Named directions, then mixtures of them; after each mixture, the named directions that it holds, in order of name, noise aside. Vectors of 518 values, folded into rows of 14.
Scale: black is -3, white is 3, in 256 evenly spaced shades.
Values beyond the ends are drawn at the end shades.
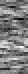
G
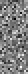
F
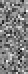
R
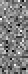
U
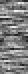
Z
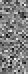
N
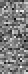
F, R, Z.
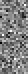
N.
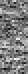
G, N.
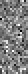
U.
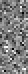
N, U.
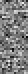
N, U, Z.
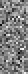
R.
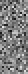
F.
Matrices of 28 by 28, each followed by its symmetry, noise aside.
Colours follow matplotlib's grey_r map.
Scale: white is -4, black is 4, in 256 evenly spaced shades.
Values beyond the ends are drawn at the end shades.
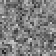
symmetric across the other diagonal.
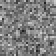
antisymmetric.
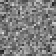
same after a half turn.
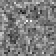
symmetric.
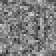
mirrored top to bottom.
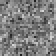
same after a half turn.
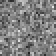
no symmetry.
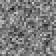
symmetric across the other diagonal.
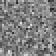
antisymmetric.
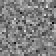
antisymmetric.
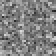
mirrored top to bottom.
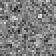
symmetric across the other diagonal.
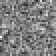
antisymmetric.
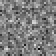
symmetric across the other diagonal.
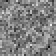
symmetric.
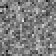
same after a half turn.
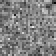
symmetric across the other diagonal.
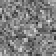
symmetric.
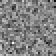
symmetric across the other diagonal.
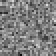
antisymmetric.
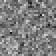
symmetric across the other diagonal.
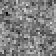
same after a half turn.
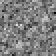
symmetric.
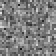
antisymmetric.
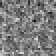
symmetric across the other diagonal.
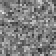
no symmetry.
